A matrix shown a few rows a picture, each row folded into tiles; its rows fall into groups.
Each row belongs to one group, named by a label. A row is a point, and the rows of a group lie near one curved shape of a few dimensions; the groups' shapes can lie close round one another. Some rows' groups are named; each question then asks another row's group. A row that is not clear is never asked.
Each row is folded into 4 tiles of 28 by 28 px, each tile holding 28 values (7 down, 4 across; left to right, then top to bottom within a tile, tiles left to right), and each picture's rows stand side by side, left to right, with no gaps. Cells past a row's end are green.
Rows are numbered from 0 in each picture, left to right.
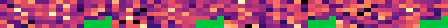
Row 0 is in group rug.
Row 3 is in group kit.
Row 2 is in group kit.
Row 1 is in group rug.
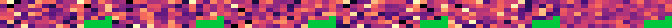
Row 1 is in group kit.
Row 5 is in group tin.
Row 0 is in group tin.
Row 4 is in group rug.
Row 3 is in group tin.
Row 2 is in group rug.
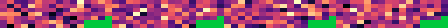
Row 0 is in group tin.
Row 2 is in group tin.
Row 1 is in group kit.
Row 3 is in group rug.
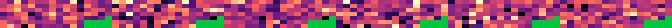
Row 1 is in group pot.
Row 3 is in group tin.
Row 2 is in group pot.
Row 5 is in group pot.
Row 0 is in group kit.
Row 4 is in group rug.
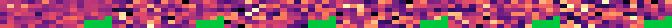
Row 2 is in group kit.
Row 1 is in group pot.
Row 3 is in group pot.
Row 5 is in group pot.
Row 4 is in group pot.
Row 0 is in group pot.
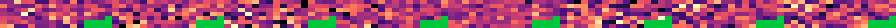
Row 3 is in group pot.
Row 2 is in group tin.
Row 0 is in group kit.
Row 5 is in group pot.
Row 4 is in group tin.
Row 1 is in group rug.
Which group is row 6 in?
pot
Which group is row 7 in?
pot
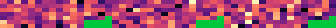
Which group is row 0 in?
kit
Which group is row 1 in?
rug
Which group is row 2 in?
rug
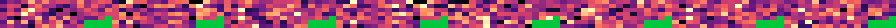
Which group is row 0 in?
rug
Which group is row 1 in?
tin
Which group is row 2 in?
rug
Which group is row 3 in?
tin
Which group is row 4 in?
pot
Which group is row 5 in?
rug
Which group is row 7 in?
rug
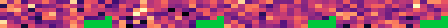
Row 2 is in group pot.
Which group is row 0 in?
kit
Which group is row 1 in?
rug
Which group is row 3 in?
tin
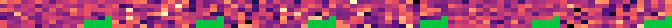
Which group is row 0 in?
pot
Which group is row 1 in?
rug
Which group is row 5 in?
rug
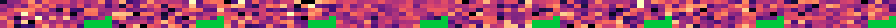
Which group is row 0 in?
rug
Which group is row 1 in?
tin
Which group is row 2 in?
tin
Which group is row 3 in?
pot
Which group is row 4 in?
kit
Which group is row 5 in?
tin
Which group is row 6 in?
kit
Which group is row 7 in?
tin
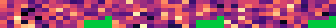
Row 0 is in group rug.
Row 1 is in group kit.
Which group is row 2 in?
rug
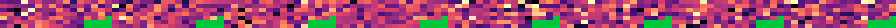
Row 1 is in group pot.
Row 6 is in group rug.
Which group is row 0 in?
kit
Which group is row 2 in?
rug
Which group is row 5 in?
rug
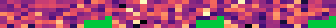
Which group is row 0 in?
tin
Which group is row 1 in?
rug
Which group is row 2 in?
kit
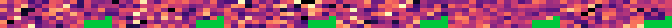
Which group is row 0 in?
rug
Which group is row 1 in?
rug
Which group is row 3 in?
rug
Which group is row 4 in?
pot
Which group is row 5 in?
kit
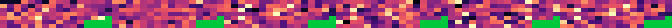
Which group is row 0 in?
pot
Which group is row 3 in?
rug
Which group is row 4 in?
tin
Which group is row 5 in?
rug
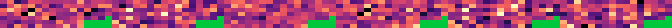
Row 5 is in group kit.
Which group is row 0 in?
kit
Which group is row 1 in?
rug
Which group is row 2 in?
pot
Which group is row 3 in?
kit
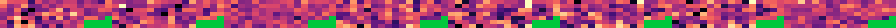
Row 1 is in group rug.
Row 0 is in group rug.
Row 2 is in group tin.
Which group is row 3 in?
kit
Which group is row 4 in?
tin
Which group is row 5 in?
kit
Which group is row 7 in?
pot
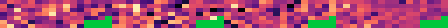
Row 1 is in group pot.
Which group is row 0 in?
rug
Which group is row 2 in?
rug
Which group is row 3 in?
pot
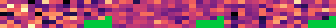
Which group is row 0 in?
pot
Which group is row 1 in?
tin
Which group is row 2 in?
pot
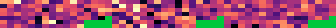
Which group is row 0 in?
pot
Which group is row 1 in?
pot
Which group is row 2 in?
tin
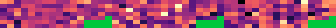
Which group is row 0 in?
tin
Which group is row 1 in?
rug
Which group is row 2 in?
kit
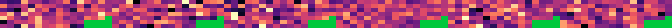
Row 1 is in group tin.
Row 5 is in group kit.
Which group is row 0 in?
kit
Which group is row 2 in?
pot
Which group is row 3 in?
pot
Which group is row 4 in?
rug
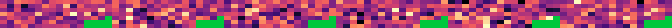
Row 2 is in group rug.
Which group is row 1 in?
rug
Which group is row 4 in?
pot
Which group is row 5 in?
kit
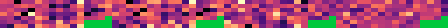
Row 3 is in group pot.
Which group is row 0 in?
kit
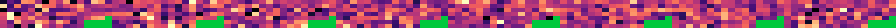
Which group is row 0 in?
pot
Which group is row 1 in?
kit
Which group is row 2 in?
kit
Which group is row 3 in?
tin
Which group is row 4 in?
pot
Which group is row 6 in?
pot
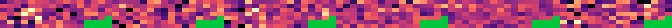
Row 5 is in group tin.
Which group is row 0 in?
rug
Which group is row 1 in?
rug
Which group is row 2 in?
kit
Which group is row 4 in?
pot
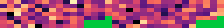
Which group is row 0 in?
pot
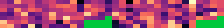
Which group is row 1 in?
kit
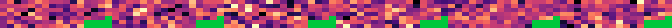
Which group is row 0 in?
kit
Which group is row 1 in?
rug
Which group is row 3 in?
tin
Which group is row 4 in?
pot
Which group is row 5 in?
kit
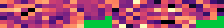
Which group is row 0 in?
kit
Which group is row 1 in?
tin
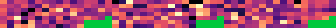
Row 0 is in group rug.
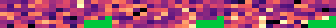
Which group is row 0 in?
tin
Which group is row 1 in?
kit
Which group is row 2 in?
pot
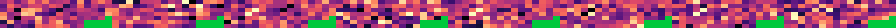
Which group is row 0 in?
rug
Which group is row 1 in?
tin
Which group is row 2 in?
rug
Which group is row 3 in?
pot
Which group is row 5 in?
kit
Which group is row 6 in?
kit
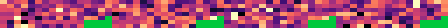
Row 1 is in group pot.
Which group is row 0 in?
rug
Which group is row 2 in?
pot
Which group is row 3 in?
tin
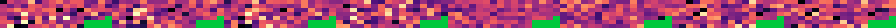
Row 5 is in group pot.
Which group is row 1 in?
rug
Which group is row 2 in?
rug
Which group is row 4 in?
pot
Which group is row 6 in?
kit
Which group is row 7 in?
kit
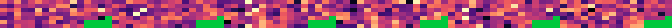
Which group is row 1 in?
kit
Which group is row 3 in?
kit
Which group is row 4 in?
rug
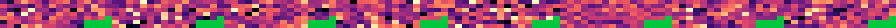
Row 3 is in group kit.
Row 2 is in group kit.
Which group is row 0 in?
kit
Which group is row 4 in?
tin
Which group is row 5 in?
tin
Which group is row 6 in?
rug
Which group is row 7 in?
rug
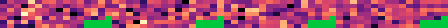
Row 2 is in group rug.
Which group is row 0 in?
rug
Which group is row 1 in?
rug
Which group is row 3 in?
pot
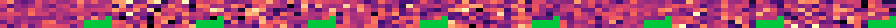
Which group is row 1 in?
pot
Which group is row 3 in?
pot
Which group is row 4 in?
kit
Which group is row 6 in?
kit
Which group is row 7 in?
tin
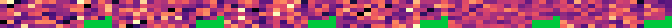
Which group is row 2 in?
rug
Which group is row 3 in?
kit
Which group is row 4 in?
tin
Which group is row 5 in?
tin
